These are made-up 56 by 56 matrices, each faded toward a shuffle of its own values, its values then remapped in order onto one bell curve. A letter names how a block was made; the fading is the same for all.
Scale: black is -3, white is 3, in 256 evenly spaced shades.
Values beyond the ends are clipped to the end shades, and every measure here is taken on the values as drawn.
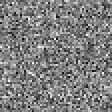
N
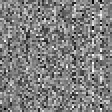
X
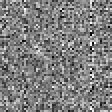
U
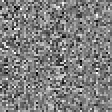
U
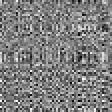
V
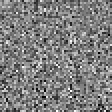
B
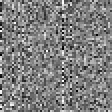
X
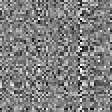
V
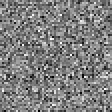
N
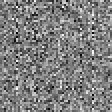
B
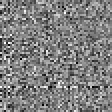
B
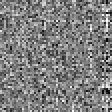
U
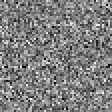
N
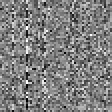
X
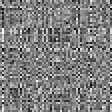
V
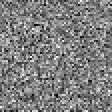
N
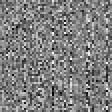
X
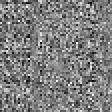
U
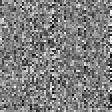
X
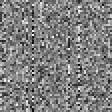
X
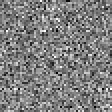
N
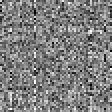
U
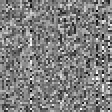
X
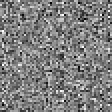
U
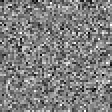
N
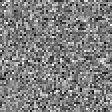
N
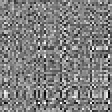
V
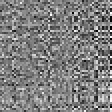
V
